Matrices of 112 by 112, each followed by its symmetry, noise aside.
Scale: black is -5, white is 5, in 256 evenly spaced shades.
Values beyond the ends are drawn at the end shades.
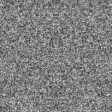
mirrored left to right.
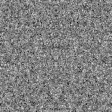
mirrored left to right.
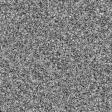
symmetric across the other diagonal.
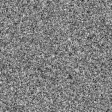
antisymmetric.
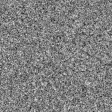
antisymmetric.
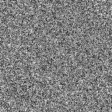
symmetric across the other diagonal.
